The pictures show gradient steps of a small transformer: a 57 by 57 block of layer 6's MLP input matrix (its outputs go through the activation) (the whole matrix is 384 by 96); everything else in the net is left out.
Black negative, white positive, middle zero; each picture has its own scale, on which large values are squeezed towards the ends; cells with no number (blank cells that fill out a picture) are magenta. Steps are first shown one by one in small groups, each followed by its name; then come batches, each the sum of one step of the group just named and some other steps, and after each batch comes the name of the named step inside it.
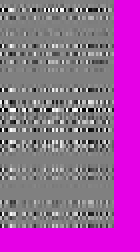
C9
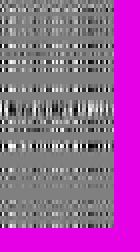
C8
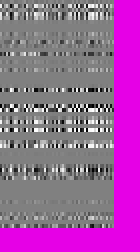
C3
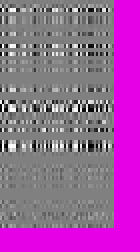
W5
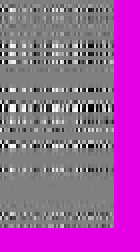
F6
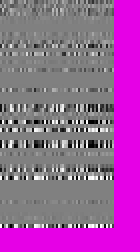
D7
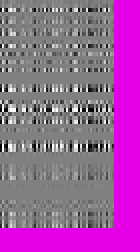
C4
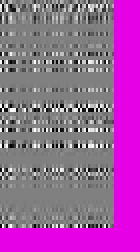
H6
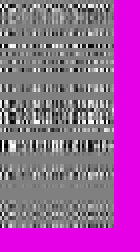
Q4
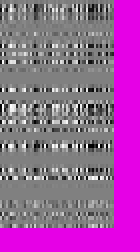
F6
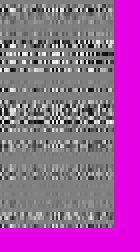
C9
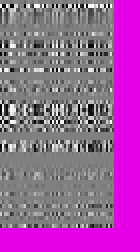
W5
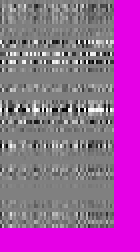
C8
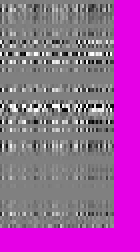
C4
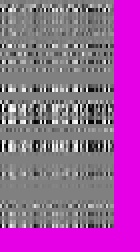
C4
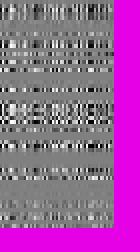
F6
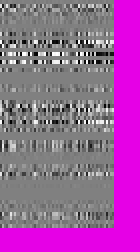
Q4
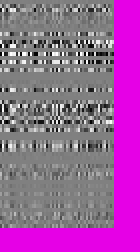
W5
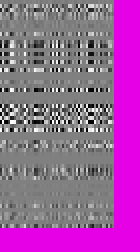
C3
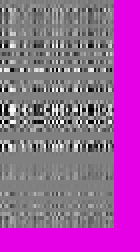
C4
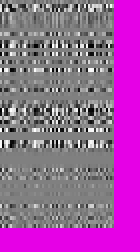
H6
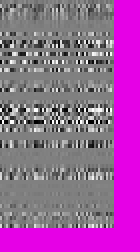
D7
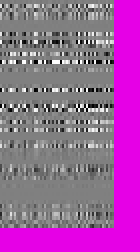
C3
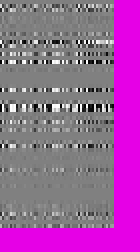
F6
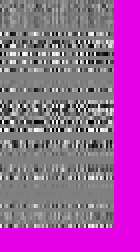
D7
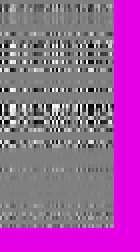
F6
